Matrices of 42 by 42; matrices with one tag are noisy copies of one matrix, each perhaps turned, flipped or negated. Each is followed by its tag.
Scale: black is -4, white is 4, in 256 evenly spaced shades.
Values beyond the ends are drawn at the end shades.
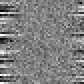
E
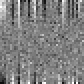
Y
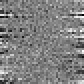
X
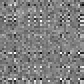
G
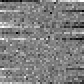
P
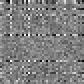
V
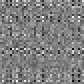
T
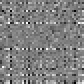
V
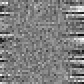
E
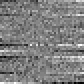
P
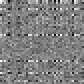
V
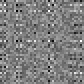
T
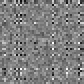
G
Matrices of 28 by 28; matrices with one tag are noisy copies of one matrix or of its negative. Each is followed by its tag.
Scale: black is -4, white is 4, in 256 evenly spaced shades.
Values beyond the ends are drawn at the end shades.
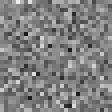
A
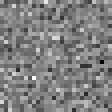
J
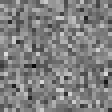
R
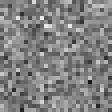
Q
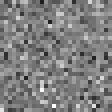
Q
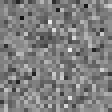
A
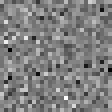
J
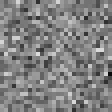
R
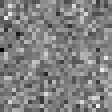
Q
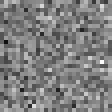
J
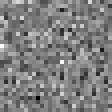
A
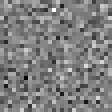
J
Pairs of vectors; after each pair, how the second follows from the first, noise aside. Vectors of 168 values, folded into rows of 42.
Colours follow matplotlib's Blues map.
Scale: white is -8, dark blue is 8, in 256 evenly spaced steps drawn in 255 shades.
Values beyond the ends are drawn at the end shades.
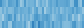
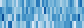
negated, scaled up.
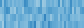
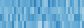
reversed.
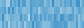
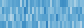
wrapped around, negated.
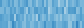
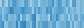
reversed, negated.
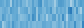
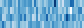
negated, scaled up.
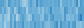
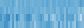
negated, partly zeroed.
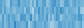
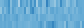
negated, partly zeroed.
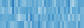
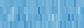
negated, partly zeroed.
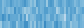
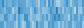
reversed, negated.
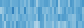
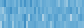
reversed, negated, partly zeroed.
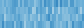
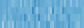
negated, partly zeroed.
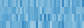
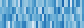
scaled up.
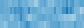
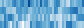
wrapped around, negated, scaled up.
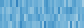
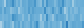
reversed, partly zeroed.
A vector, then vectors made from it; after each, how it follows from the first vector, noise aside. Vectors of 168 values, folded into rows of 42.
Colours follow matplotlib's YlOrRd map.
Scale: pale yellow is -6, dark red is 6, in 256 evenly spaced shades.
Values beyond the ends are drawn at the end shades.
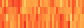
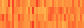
wrapped around, negated, shrunk.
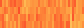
shrunk.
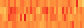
wrapped around, negated, partly zeroed.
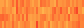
wrapped around, negated, shrunk.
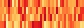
wrapped around, scaled up.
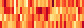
wrapped around, scaled up.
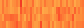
wrapped around, negated, shrunk.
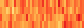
reversed.
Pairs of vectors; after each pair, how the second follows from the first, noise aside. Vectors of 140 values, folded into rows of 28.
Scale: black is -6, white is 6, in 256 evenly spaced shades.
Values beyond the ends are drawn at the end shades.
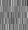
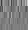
negated, partly zeroed.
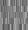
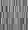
shuffled.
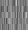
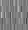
reversed, partly zeroed.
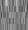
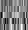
reversed, scaled up.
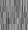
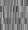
shuffled.
